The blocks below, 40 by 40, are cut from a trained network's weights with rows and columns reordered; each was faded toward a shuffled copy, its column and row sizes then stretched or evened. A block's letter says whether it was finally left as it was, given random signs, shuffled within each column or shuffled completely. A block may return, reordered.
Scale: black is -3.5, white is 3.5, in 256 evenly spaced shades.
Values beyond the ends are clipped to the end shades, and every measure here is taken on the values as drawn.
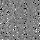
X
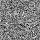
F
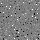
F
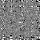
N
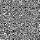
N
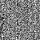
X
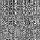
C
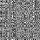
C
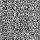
C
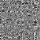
N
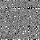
N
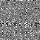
N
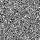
F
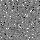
F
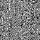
X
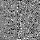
X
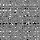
C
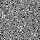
F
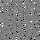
X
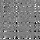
C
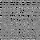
C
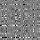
C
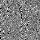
X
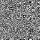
N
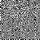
N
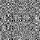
C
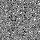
F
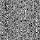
X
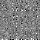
N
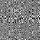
C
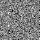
X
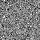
F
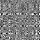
C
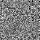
N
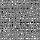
C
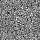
F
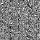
X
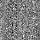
X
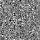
X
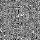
X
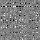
N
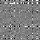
C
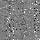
X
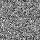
F
